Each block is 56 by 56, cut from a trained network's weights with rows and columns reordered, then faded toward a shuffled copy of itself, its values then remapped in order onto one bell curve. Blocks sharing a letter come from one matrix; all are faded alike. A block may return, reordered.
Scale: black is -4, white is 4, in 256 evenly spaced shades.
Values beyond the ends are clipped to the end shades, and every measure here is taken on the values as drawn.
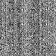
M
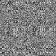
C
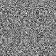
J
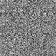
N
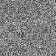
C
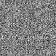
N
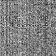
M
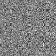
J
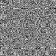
C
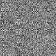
C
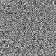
N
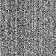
M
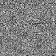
N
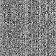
M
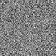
N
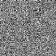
C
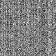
M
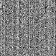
M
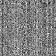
M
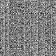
M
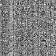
M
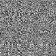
C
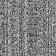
M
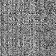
M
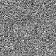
J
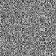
J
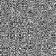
C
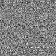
N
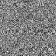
J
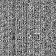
M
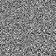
J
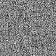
N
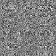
C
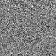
N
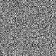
C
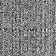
M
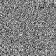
N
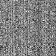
M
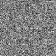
N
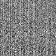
M
